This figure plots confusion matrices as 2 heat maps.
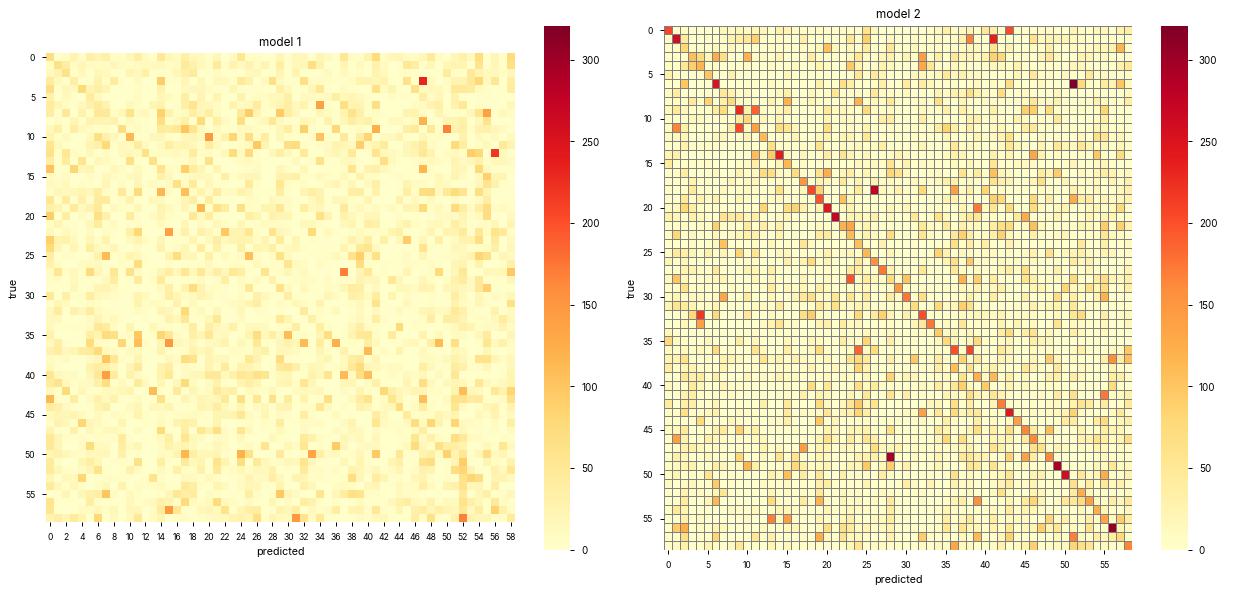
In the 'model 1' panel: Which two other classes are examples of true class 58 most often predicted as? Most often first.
52, 31
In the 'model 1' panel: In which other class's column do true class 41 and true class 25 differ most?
39
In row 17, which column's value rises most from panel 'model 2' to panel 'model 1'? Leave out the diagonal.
14
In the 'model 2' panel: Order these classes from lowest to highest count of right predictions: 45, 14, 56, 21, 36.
45, 36, 14, 21, 56
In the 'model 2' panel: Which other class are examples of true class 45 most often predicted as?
48
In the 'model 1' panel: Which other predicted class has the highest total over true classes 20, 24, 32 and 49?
0
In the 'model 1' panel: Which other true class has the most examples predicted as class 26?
11
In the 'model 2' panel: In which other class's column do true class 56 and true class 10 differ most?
2
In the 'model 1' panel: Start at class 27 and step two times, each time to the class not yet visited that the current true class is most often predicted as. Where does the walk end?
40
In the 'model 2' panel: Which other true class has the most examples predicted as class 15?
55
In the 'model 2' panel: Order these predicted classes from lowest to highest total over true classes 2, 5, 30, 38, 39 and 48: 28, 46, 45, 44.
44, 46, 45, 28
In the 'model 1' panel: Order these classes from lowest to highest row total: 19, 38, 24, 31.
31, 24, 38, 19
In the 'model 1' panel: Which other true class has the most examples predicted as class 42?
13
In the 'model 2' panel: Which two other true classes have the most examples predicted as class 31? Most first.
37, 21
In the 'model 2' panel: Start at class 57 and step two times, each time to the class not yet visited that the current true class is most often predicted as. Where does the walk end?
6
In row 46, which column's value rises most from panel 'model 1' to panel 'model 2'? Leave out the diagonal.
1
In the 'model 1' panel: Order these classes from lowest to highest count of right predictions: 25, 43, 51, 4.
51, 43, 4, 25
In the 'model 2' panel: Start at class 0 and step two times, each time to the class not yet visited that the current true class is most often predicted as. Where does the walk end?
32
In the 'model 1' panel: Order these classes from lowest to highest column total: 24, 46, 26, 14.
46, 26, 24, 14
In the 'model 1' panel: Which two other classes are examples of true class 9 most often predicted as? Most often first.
50, 41
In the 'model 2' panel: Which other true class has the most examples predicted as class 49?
16
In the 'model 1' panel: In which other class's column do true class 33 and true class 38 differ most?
7
